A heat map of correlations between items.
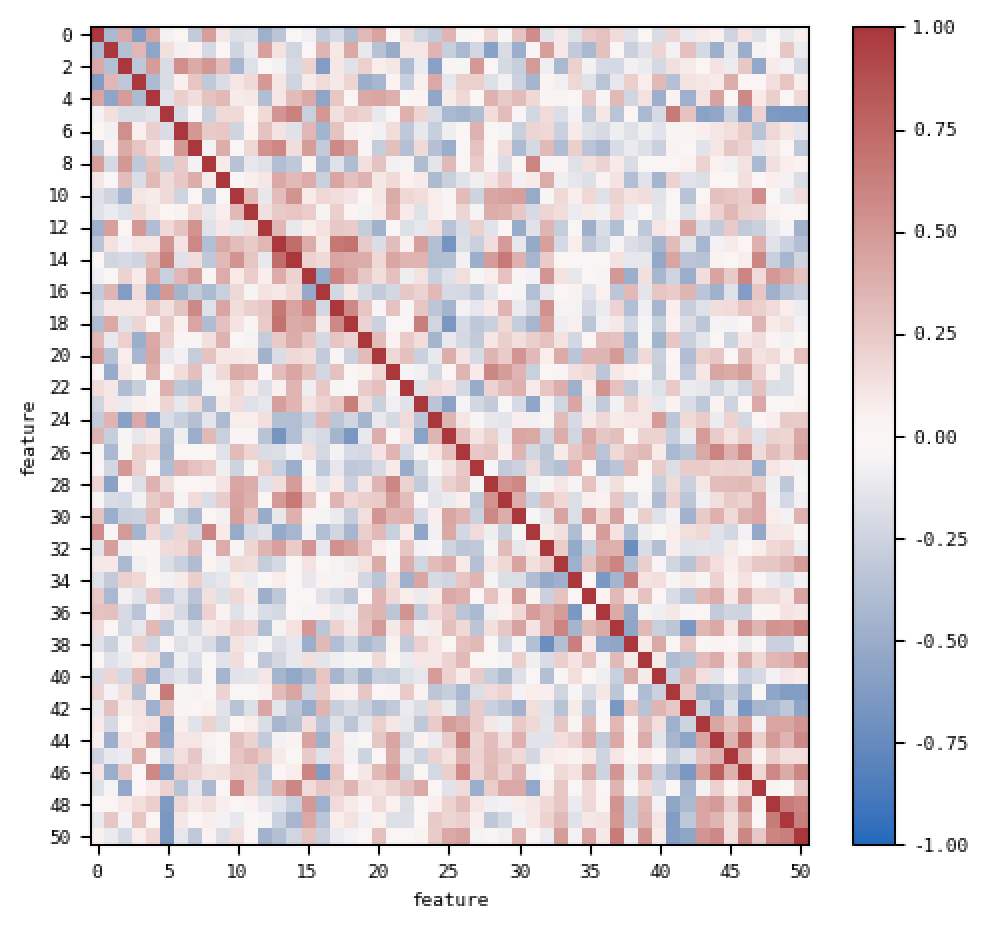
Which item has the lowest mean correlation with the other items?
42
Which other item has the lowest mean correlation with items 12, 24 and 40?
4
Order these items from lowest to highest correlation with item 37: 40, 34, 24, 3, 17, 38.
38, 34, 40, 3, 24, 17
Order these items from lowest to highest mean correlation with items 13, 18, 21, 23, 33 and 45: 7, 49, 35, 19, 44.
35, 49, 19, 44, 7
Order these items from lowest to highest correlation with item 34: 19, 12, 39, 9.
19, 9, 12, 39
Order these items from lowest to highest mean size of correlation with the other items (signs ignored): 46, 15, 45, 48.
45, 48, 15, 46
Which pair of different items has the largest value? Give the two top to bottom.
44, 46
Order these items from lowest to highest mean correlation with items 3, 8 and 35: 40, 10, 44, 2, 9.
9, 10, 2, 40, 44
